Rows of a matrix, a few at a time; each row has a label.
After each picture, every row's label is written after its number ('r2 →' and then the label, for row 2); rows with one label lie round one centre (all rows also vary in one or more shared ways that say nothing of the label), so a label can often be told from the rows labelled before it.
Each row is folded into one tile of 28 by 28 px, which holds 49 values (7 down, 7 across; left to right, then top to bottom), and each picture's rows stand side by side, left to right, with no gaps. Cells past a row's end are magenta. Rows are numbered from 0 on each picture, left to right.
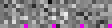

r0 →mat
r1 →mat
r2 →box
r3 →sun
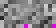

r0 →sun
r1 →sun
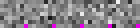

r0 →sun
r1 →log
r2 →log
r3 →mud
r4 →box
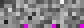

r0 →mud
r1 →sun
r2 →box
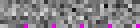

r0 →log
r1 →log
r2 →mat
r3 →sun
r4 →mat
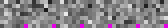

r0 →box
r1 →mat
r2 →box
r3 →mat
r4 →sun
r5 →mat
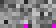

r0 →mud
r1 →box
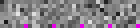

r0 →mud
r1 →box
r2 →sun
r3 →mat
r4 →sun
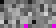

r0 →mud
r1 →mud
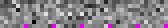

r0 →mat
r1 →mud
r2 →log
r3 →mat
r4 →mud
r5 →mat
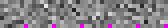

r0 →sun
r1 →mat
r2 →mat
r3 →log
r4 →mat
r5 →mud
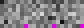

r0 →mud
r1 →log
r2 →mud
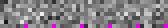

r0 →mud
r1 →log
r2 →sun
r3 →box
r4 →log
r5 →box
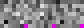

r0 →mud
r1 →log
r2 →mud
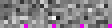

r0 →mat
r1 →mat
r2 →sun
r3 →sun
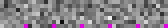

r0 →mat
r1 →box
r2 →mud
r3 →mat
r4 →sun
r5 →mat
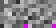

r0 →box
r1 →sun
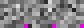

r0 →sun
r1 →box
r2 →mat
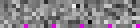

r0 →mat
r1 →log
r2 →sun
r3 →mud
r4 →mat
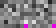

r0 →mud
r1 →mat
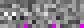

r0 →log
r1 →mud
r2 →sun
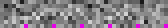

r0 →mat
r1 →log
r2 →log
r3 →mat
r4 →log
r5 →mud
